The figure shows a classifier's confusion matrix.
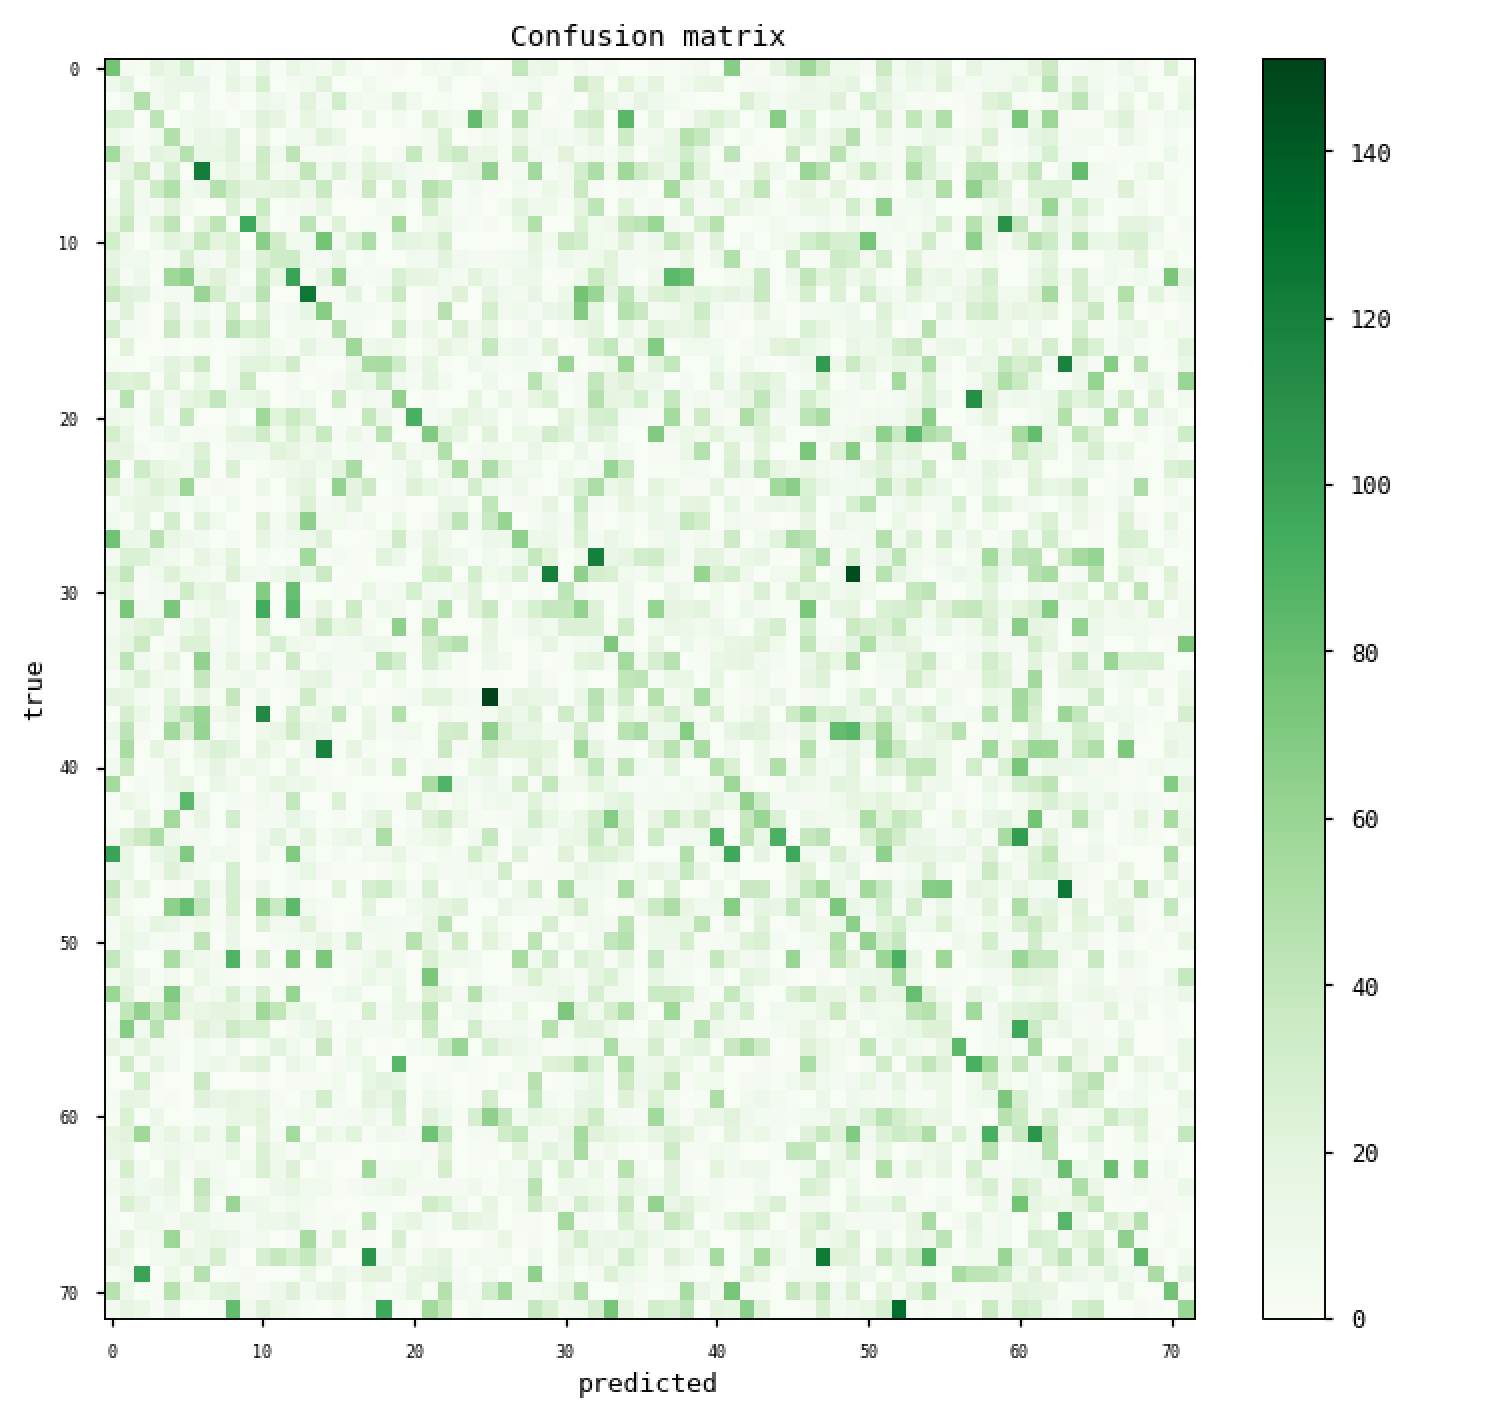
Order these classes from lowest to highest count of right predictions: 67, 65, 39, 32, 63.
32, 65, 39, 67, 63
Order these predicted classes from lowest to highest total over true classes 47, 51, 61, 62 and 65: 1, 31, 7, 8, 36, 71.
7, 71, 1, 36, 31, 8
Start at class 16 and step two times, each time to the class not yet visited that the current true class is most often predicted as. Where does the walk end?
25
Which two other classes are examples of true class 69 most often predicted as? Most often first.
2, 28
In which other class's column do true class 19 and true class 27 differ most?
57
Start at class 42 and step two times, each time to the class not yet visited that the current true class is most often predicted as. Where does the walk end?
0
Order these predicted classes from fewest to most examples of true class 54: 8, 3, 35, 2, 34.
35, 8, 3, 34, 2
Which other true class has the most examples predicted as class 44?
3
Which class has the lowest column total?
69
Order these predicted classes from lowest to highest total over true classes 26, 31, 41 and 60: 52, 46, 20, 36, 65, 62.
20, 65, 52, 46, 36, 62
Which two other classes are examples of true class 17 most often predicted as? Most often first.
63, 47
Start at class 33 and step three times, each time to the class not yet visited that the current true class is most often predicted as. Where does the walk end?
21
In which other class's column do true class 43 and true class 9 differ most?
59
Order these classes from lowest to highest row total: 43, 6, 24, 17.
24, 43, 17, 6
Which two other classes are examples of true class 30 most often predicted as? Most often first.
12, 10
